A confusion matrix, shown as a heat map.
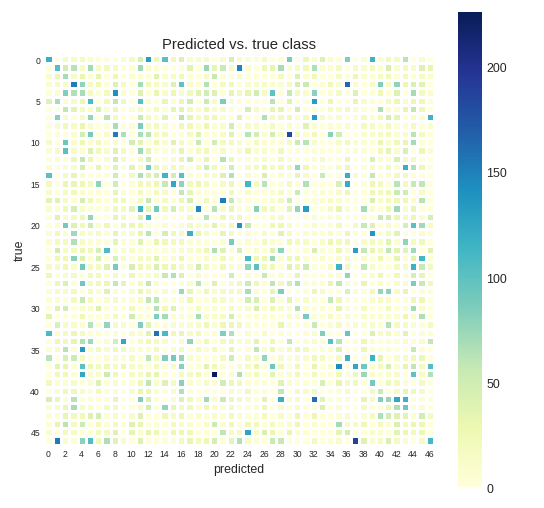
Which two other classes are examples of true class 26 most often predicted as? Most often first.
36, 15
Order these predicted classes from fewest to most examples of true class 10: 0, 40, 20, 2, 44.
0, 40, 20, 44, 2
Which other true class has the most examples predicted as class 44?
25
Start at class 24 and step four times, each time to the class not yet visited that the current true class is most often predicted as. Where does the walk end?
16
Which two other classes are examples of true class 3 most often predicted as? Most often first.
36, 16
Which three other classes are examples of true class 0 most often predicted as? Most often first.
12, 39, 14
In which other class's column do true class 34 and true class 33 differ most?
13
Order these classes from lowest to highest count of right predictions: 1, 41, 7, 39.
7, 41, 39, 1
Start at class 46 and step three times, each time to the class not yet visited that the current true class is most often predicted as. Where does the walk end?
4
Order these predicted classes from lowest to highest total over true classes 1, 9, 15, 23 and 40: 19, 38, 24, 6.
38, 19, 6, 24
